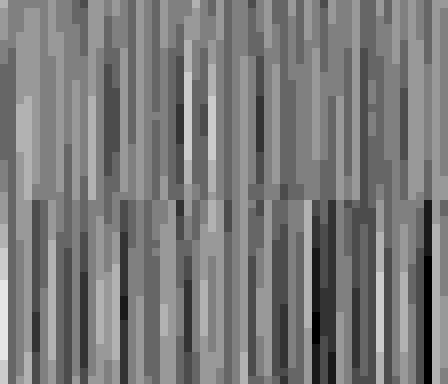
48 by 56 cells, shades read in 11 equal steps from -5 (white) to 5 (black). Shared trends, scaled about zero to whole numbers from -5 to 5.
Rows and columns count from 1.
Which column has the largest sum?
54
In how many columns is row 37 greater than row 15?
28
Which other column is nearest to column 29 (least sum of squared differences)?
2
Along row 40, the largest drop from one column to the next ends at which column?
55
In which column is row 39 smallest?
1
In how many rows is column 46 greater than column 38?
24
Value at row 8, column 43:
0
